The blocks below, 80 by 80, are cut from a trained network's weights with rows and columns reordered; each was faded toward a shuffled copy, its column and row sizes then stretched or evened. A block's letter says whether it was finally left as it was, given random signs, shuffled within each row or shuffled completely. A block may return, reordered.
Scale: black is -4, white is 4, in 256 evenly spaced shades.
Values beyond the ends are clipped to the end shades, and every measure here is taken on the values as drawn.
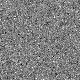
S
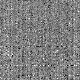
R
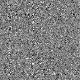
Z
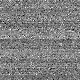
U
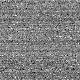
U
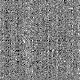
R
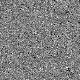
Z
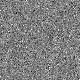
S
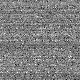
U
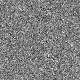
S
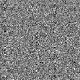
R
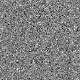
Z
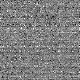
R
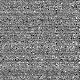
R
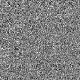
R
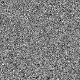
U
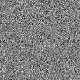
R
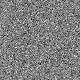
S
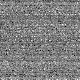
U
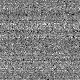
U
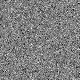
S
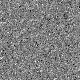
S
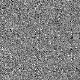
Z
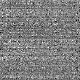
R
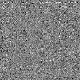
R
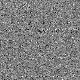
U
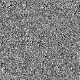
Z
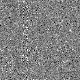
Z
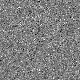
S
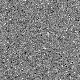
S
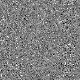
Z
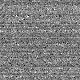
U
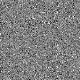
Z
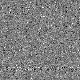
U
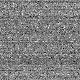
U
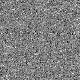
U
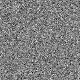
U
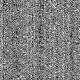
R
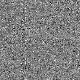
Z
